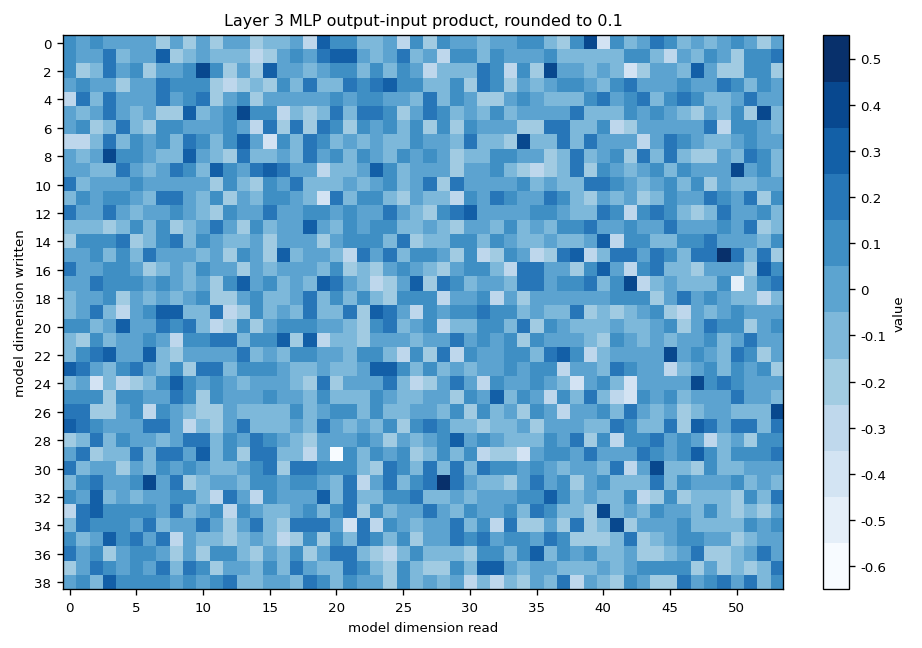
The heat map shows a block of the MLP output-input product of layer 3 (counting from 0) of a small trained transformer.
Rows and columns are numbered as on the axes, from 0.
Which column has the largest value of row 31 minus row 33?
28
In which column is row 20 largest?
4
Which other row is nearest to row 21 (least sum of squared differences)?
13
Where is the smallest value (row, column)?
29, 20
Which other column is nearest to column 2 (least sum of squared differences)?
6
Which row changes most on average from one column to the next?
15
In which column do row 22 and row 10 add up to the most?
45
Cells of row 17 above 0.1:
11
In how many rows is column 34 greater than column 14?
19
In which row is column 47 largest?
24
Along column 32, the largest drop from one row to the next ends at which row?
38
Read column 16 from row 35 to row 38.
-0.3 -0.1 -0.1 0
